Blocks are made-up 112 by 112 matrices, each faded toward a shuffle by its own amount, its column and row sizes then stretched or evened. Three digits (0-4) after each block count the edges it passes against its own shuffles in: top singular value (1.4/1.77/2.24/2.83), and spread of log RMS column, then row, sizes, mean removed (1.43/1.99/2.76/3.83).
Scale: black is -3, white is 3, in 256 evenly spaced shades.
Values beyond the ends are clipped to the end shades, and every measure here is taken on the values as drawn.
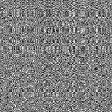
4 2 1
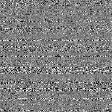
0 1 4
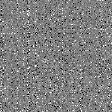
1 3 2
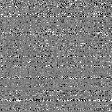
2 2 4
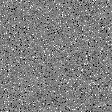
0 1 0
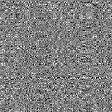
3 0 3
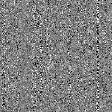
2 3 0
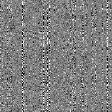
3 4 0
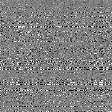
3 1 4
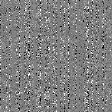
0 4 1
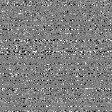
1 0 4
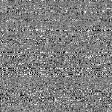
2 0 4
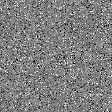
0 2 0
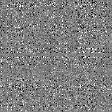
0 3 3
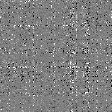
1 3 3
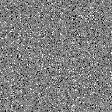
2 1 0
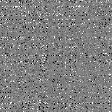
0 2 3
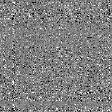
0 3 3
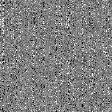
1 3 0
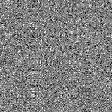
3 0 0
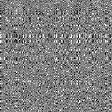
4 3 2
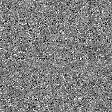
0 0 2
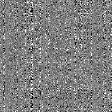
1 4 2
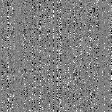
1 4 0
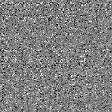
2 1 2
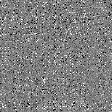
1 2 2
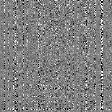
2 4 2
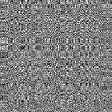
4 3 2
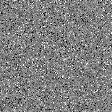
0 1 1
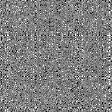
3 3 2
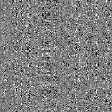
3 3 0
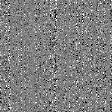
0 4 1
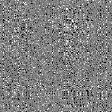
3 3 1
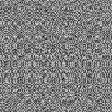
4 0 2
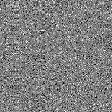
3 0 0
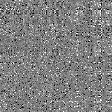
3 2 1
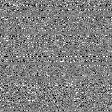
2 0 4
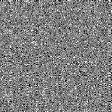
3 1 2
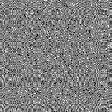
4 0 0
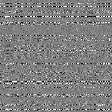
4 0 4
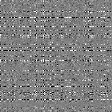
4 3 4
